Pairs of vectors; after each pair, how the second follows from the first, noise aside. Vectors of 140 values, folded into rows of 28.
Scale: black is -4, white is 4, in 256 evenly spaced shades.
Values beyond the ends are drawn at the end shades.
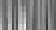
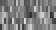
shuffled.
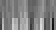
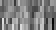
copied.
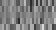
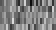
copied.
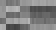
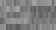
shrunk.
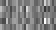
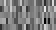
negated.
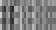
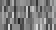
shuffled.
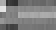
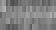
shrunk.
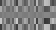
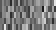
shuffled.
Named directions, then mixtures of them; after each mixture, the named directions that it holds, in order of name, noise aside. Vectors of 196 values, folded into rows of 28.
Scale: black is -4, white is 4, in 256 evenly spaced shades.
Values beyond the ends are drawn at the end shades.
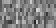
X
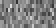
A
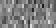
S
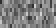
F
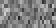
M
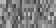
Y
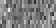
M, S, Y.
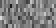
A.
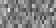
A, M, Y.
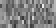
S, Y.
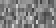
A, X.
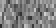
A, X, Y.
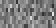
A.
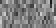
F, M.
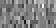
S.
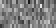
F, M, S.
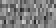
F, X, Y.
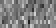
F, S.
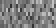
A.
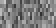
Y.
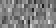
S.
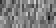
F, S, Y.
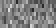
A, S.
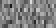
A, X.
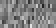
S.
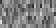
F.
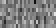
S, X, Y.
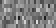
M, S, X.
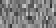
F.
